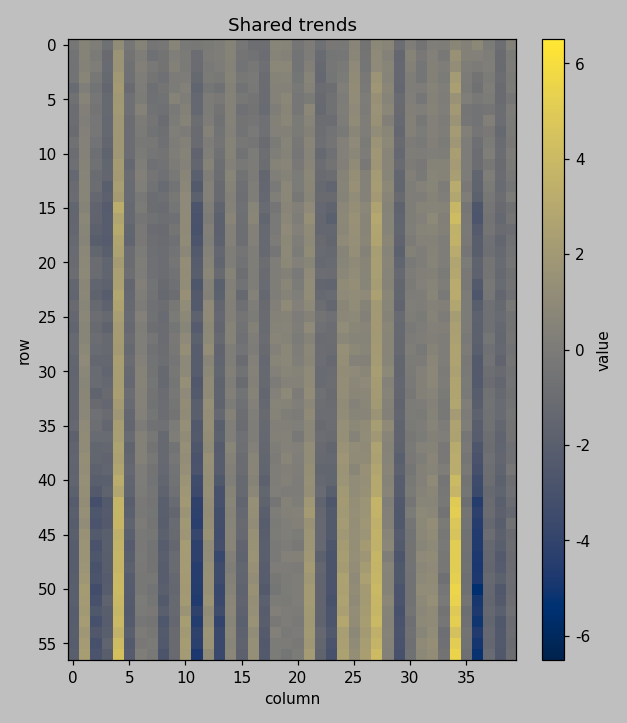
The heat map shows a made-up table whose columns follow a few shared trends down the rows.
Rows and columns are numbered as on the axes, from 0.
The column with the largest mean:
34
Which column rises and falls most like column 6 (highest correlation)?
3
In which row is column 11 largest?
0
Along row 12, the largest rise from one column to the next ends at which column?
4
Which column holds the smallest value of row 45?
36
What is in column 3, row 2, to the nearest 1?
-1
